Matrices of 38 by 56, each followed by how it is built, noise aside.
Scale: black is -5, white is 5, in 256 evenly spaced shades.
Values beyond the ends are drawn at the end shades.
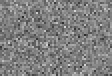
noise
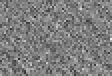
Toeplitz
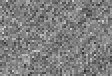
Hankel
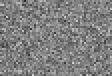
noise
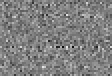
uneven rows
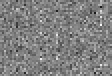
uneven columns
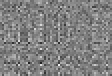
low rank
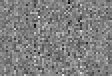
uneven columns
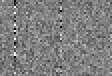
uneven columns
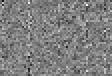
uneven columns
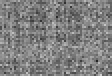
blocks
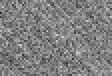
Toeplitz
